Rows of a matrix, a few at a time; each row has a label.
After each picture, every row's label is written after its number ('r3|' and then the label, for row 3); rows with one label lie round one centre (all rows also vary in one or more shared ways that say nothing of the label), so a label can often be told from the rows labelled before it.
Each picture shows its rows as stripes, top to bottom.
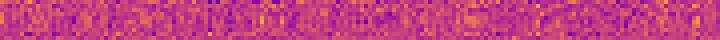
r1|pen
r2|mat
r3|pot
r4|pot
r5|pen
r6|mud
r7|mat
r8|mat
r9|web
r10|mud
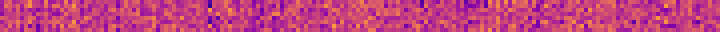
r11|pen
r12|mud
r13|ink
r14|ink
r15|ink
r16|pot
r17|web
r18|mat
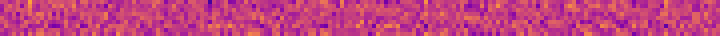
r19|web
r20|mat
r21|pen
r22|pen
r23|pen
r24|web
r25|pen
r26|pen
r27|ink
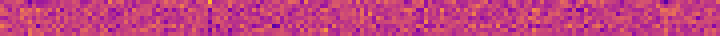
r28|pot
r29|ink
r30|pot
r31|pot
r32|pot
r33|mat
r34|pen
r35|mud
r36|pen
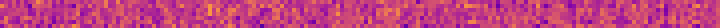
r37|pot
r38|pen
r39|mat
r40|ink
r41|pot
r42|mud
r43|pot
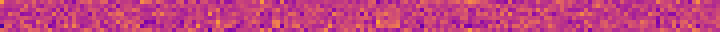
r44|mat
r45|web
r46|web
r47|mat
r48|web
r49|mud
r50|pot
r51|mud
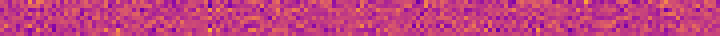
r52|ink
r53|mud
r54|pot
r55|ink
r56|pot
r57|web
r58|mat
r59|mat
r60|web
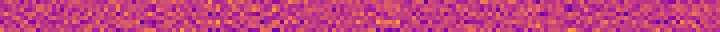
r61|pen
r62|mat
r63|pen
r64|pen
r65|ink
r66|pot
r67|mat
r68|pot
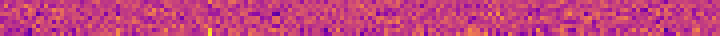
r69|ink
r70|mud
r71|ink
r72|web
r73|mat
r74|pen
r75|pen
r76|ink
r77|mat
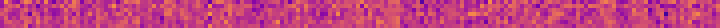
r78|mud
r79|web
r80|pen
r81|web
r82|pot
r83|pot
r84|pot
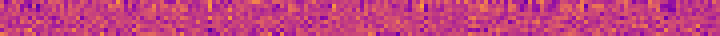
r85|mat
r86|mud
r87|pen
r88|ink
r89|pot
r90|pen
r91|ink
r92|mat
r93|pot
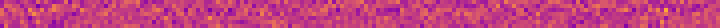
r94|ink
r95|mud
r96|pen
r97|web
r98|mud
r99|pot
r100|mud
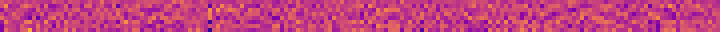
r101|pot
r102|web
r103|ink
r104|pot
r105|mud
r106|mud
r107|web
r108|mat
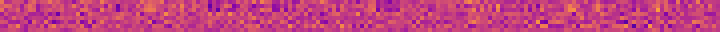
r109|pen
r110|pot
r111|pot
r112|ink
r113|ink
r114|web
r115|pot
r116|ink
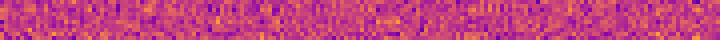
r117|pot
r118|mud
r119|pen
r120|ink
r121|pot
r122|pen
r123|mud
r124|ink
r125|ink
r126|pen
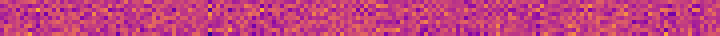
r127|mud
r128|pot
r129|mud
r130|ink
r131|ink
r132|web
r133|pen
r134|pot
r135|pot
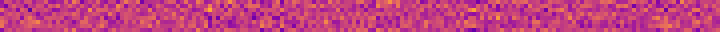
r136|pen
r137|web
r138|pot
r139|pen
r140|mud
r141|pot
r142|pot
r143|web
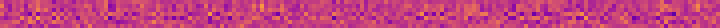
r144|pot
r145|ink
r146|ink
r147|pen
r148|web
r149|ink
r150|web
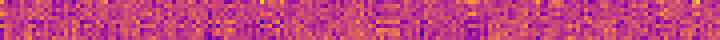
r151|mat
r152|pen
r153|pen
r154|pen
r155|pen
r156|mat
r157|ink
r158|mat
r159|pen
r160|mat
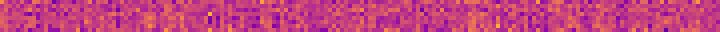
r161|web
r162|mat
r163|ink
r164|mud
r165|pot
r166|ink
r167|pen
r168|mat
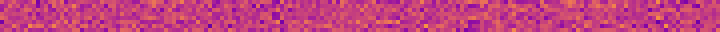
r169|pot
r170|web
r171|web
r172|pot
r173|pot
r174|pen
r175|ink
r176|mud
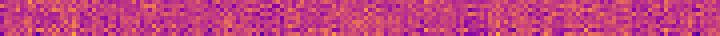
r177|ink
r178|web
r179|ink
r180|ink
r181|web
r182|pot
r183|ink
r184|pen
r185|mud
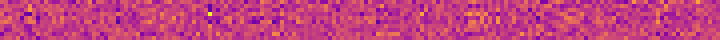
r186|ink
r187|pen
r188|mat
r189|mud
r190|pen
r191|pen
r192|mat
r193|mud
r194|web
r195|mud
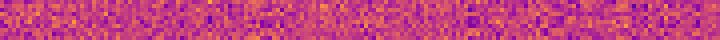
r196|ink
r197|pot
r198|web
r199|pot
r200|pen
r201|mat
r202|mud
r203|pot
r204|pen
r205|web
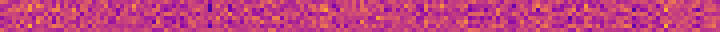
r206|pot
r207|mat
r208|pot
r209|ink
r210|pot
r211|web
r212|mat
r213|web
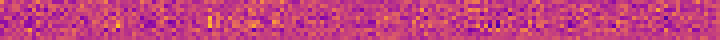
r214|ink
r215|pen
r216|ink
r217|pen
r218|mat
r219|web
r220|ink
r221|web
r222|ink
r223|mat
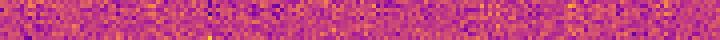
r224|pen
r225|mat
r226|mud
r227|pen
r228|web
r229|pen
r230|web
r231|ink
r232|web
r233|mud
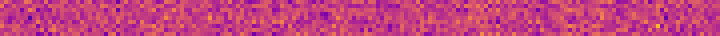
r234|mat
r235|pot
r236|ink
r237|ink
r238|web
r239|mud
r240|ink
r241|pot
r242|web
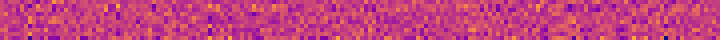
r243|mat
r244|pot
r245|pen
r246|mud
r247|mat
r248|mat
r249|pot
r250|mat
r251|pen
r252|mud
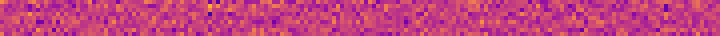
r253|pen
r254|ink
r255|ink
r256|web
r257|pot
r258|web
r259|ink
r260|web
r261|ink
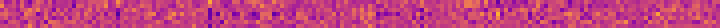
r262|pot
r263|pot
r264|pen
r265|pot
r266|mat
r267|pen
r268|mat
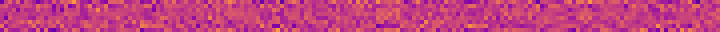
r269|ink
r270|pen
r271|pen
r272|pen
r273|mat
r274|mud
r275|ink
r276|ink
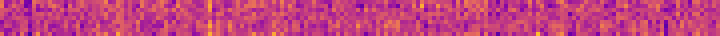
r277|mud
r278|mud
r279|pot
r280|mud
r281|web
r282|web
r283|pot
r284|ink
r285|pot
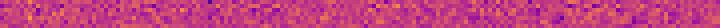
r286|ink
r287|ink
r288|pot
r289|mat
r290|pen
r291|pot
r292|mud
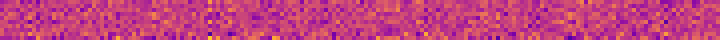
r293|ink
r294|mat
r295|pen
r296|mat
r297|pen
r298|web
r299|ink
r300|mud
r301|web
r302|web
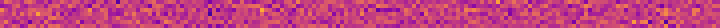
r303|ink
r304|mud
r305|pen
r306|pen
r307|mat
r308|mud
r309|pen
